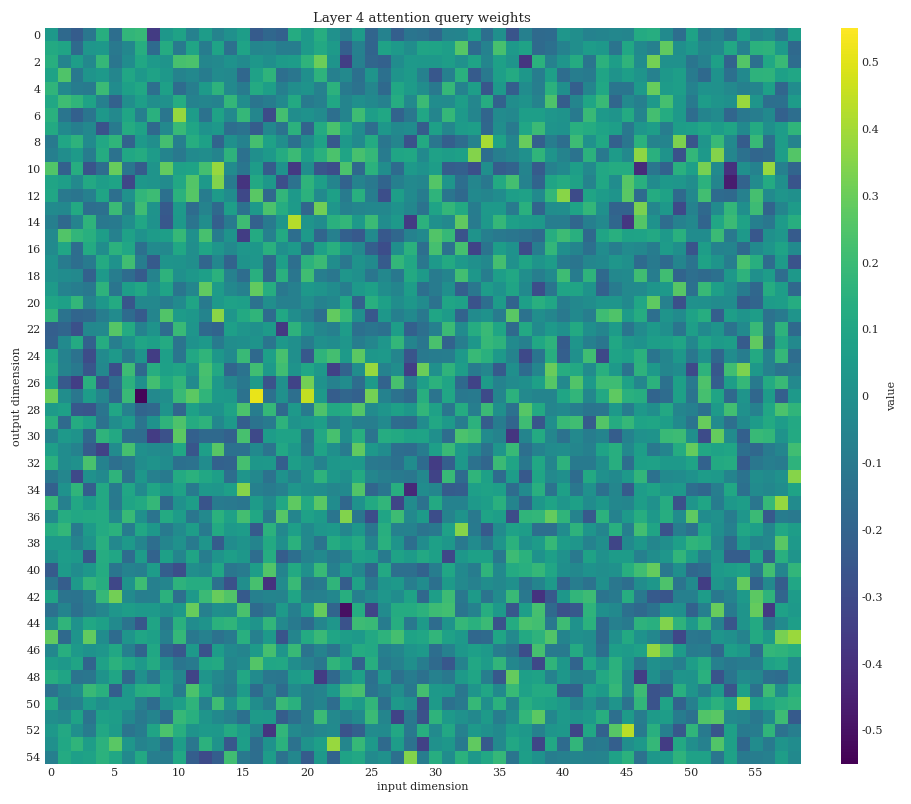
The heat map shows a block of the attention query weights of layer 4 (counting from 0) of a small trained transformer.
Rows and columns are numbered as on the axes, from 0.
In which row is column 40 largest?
12
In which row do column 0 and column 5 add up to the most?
10
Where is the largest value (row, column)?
27, 16
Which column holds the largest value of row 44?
48
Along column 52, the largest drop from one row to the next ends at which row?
52
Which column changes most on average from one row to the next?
22
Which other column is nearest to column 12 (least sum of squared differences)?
9
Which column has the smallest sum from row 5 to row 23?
26
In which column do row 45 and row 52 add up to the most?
45
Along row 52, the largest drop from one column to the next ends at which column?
46
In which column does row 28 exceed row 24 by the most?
37
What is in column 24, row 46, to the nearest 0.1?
0.1
